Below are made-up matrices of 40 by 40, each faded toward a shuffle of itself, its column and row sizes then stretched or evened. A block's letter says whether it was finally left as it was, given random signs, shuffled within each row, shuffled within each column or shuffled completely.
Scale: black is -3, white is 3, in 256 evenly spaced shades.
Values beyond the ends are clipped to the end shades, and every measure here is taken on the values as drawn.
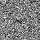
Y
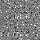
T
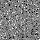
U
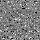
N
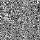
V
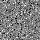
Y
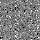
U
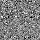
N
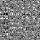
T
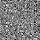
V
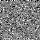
N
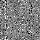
U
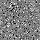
Y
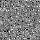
N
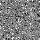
U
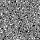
Y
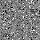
U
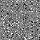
T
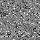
N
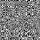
T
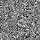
V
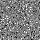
Y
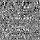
T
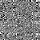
T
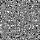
V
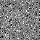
U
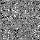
V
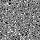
Y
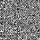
V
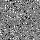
Y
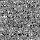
N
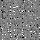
V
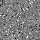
Y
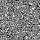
U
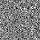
T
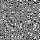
T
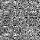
T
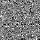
V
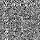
T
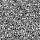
N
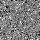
Y
